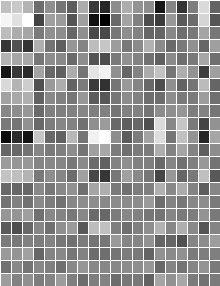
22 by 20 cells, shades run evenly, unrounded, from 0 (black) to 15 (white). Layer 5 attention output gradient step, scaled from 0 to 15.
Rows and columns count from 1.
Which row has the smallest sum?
19
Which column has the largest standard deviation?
10
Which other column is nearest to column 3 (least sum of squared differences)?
1
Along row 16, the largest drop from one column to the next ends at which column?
15
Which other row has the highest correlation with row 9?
20
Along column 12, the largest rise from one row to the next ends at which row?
7
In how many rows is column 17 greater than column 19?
10
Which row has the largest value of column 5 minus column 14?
2
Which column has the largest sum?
3
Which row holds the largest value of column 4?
11
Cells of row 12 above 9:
4
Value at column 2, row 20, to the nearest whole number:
9
